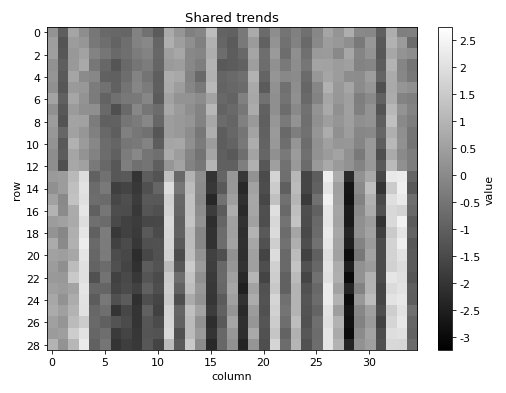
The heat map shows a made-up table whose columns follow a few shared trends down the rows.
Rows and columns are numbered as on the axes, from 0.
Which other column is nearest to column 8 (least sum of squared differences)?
18
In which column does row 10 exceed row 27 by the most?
28
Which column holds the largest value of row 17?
33
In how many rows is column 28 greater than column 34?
13
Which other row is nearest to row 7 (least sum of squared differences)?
5
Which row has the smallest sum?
20
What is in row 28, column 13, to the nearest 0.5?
1.5
